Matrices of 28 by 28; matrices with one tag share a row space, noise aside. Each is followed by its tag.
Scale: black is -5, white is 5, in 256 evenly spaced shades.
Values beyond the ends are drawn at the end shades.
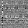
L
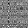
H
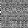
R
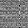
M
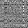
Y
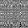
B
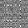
B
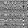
Y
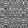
Y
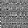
R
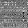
Y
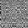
R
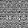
M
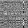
Y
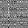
H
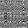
Y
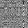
Y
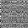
R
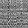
H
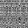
M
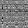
L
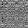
L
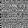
R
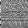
R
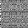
R
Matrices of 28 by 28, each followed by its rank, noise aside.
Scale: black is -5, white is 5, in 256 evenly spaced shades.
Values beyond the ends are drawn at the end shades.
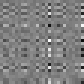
one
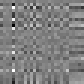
one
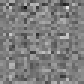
four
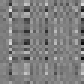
one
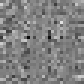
six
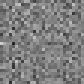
six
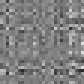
three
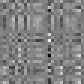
two
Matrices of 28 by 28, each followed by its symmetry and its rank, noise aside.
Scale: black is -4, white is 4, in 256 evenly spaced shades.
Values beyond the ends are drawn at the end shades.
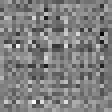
antisymmetric, rank four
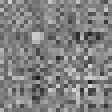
symmetric, rank five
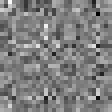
symmetric, rank three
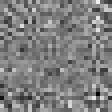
antisymmetric, rank four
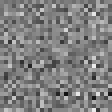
antisymmetric, rank four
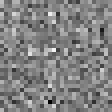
no symmetry, rank five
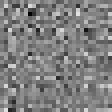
no symmetry, rank four
